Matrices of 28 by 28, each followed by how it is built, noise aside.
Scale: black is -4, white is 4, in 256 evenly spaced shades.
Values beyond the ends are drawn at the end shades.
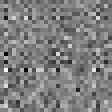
low rank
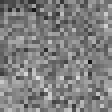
smooth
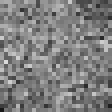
smooth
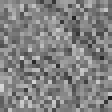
Toeplitz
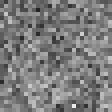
smooth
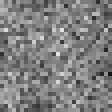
smooth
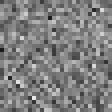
Toeplitz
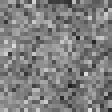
smooth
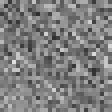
Toeplitz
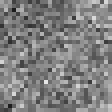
smooth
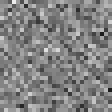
Toeplitz
